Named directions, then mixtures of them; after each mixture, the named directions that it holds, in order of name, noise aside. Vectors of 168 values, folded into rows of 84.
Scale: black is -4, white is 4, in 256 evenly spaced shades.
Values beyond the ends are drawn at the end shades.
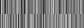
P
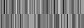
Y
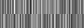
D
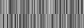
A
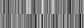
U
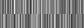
D.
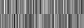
D, P, Y.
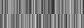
A, U.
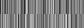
P.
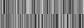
U, Y.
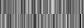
A, P, U.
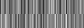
A, P.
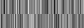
Y.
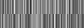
D.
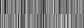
P.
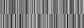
A, Y.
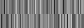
Y.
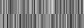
A, U.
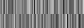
A, U, Y.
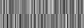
A, U, Y.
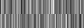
A, P, U.
